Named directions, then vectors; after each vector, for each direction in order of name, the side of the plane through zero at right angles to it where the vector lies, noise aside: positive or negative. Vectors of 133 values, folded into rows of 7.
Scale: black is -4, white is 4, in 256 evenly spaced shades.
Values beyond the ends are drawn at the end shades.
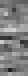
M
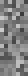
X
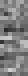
negative, positive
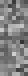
positive, positive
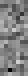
positive, positive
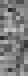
positive, negative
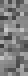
positive, negative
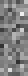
negative, negative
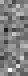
negative, positive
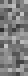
negative, negative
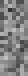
positive, negative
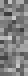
negative, positive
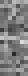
negative, negative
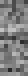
positive, positive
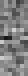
positive, negative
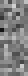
negative, negative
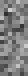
negative, positive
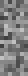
positive, negative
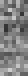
negative, positive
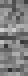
positive, positive
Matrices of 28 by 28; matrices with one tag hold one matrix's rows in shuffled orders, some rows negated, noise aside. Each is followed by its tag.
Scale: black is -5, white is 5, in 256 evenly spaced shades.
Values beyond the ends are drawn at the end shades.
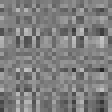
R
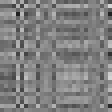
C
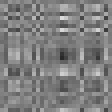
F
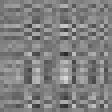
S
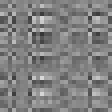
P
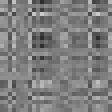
P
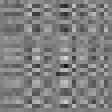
S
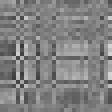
C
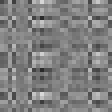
P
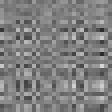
R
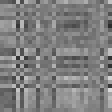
C
